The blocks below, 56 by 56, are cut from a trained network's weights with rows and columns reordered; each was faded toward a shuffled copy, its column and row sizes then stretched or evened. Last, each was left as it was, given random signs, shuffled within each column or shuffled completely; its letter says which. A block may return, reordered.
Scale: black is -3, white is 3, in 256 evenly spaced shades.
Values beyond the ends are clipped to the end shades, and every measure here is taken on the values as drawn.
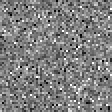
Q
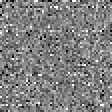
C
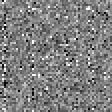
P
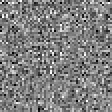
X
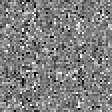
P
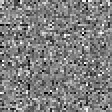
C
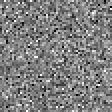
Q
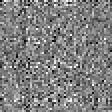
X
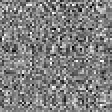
X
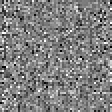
P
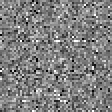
X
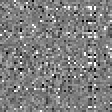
X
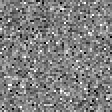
Q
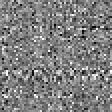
X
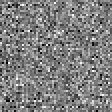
C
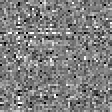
X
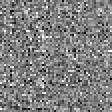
C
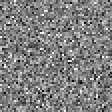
Q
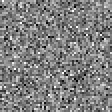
Q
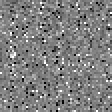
P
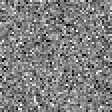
Q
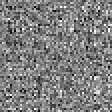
X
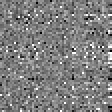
X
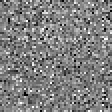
C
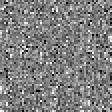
X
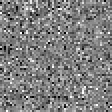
C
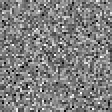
Q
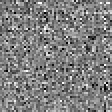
C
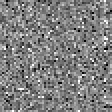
P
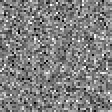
Q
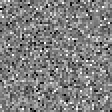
Q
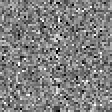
P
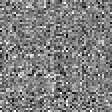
X
